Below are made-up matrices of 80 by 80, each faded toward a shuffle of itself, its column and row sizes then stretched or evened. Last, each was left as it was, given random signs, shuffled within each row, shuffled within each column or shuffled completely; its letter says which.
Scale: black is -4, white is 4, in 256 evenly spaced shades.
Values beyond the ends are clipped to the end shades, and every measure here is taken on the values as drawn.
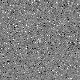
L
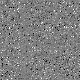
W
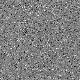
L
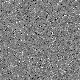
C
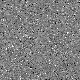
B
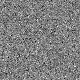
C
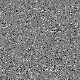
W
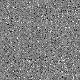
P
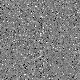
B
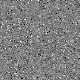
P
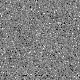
L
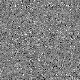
P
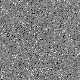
L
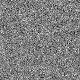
L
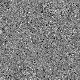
L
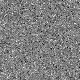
C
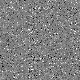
W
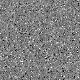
L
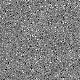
B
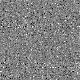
W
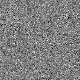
W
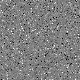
B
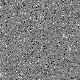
B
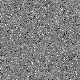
B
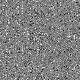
W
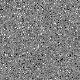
W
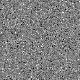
P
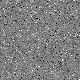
C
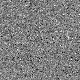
L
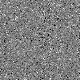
B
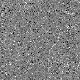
P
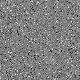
B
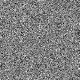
W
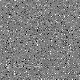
P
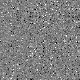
P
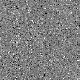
P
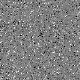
W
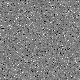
C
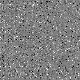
P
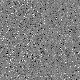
B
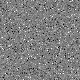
L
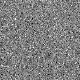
P
